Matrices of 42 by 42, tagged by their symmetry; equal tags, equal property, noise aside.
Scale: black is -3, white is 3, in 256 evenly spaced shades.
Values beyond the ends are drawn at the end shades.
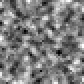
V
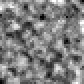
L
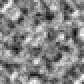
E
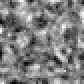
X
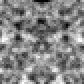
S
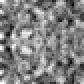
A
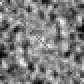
V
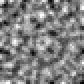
E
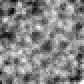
E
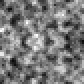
A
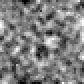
X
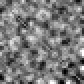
E
